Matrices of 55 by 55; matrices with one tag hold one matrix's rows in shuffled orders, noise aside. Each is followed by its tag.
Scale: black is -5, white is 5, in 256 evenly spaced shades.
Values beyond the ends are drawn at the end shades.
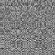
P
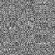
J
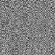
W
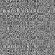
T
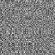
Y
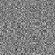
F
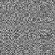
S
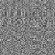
F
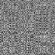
J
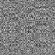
J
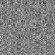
F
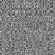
Y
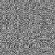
S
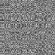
P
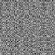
S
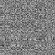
P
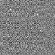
T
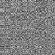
P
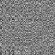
Y
